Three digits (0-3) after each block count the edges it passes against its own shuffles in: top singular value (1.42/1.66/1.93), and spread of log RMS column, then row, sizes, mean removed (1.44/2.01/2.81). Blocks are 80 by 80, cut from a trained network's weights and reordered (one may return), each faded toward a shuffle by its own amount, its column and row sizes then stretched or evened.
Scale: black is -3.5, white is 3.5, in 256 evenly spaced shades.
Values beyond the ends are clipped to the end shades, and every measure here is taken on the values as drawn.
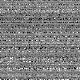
3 0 3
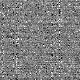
1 2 0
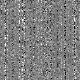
1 3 0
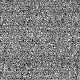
0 1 0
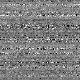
2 0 3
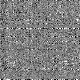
1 0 3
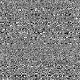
2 0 3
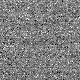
0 0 0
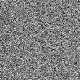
1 0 0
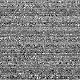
3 0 2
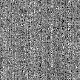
1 2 0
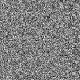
2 0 0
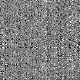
1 2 1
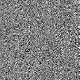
2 2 0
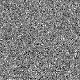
0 0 1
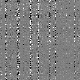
2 3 1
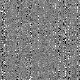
0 3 0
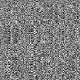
3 2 1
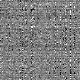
2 3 0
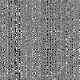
3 3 2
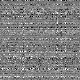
3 1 3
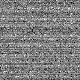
3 0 1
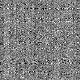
1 0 2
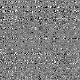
0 2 3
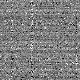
2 1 1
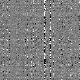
2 3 0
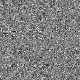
1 0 2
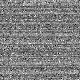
3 0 0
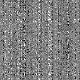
3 3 2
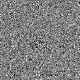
0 2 2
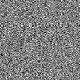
2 0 2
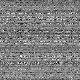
3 0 3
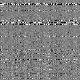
2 0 3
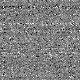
0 1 2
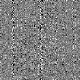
2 3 1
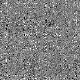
0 2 2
